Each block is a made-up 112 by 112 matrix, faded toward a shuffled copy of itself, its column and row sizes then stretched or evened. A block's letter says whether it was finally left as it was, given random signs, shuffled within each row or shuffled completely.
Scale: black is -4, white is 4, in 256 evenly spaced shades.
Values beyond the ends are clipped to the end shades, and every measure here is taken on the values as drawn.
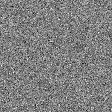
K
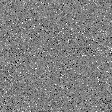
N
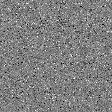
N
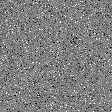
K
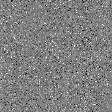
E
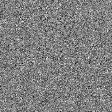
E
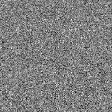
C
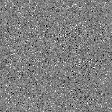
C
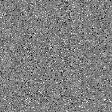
C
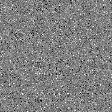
E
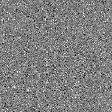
C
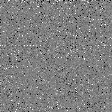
E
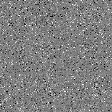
C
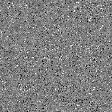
C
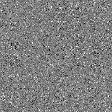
C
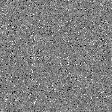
E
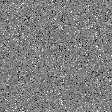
C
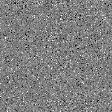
C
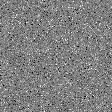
K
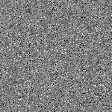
E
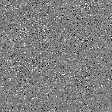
E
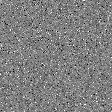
K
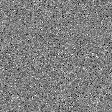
N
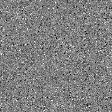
E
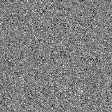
C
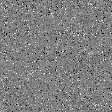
E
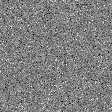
K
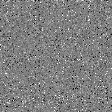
E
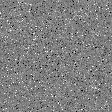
K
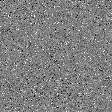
N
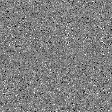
E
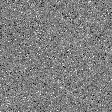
K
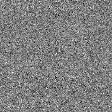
E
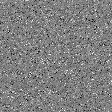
N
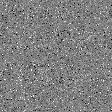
N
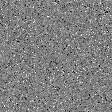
K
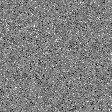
K
